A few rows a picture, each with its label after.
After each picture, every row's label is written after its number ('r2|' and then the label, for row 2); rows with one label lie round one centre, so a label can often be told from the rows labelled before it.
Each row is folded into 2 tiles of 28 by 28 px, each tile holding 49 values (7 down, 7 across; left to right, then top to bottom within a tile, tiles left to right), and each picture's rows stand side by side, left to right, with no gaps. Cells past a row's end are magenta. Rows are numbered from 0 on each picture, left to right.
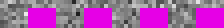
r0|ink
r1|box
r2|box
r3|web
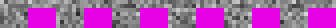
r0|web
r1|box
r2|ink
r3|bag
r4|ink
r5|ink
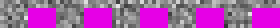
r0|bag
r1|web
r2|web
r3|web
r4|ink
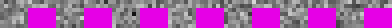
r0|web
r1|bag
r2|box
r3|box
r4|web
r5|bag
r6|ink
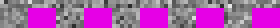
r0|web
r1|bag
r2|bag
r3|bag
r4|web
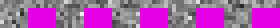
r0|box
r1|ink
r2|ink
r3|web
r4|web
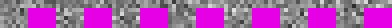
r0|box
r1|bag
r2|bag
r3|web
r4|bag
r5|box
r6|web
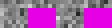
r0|box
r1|box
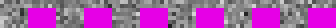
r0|box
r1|bag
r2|ink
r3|ink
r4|box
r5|web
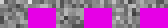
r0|web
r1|bag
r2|box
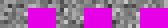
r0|ink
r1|bag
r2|ink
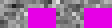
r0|ink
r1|web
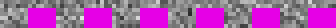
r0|bag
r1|bag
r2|bag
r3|box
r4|web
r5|web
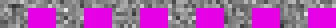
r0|ink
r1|bag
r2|box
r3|bag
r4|web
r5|ink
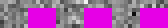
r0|ink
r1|web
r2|box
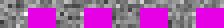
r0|ink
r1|ink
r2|web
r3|ink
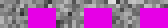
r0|box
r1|ink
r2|web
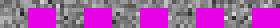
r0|box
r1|bag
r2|ink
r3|box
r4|bag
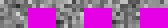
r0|web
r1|ink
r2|ink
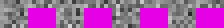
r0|box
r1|box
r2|web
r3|box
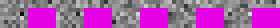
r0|box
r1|box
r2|ink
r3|web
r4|ink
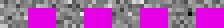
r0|bag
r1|ink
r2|web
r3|box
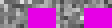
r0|web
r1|bag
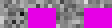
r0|box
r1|web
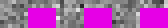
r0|ink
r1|bag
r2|ink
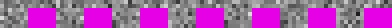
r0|bag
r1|bag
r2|ink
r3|box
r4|ink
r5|ink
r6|box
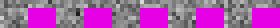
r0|bag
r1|box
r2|web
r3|bag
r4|bag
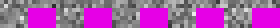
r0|web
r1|bag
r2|ink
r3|ink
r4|bag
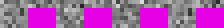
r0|box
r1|bag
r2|web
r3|box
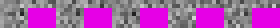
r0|box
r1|box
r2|box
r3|bag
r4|box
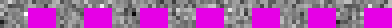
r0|ink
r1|web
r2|box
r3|bag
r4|box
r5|box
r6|ink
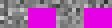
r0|bag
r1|box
